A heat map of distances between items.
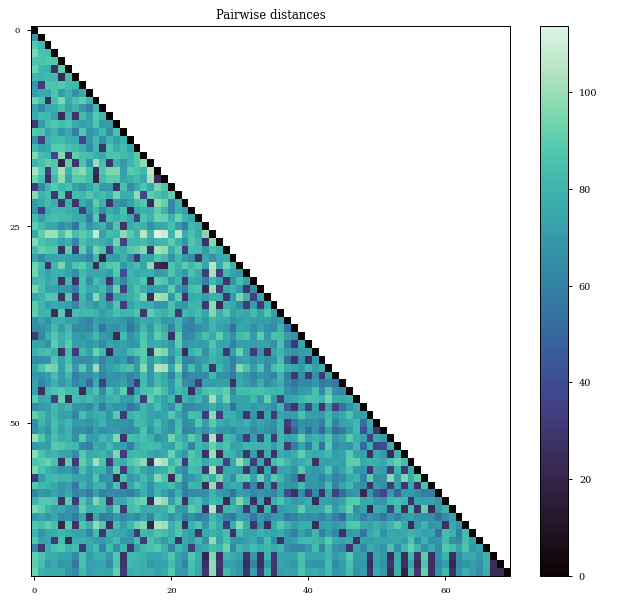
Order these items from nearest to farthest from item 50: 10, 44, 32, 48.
48, 44, 32, 10
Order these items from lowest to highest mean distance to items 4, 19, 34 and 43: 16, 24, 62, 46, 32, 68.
32, 62, 68, 24, 46, 16
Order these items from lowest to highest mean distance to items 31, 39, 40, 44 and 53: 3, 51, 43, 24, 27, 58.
51, 58, 27, 24, 43, 3
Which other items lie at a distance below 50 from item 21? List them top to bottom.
3, 5, 16, 36, 47, 65
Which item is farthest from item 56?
26
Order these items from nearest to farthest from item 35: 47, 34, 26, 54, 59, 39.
54, 59, 47, 34, 39, 26
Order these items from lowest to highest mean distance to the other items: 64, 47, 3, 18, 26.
64, 47, 3, 18, 26
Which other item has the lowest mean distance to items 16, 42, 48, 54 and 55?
59
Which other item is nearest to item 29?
10
